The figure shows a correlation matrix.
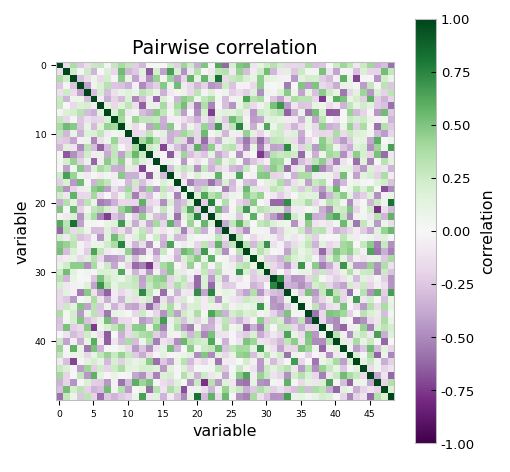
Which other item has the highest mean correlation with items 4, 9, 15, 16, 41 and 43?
26
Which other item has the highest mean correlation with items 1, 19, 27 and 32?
21
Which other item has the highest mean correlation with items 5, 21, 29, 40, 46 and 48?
22
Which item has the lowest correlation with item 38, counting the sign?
5
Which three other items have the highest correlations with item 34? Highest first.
43, 40, 5
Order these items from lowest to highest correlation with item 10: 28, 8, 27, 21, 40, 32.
8, 28, 32, 40, 27, 21
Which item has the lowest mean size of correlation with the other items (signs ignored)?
25
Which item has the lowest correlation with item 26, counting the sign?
46
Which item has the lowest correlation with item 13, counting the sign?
29
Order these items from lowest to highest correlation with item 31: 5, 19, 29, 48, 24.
48, 24, 5, 29, 19
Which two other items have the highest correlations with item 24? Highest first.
48, 47
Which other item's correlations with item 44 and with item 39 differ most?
9
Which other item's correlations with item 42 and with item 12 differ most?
33
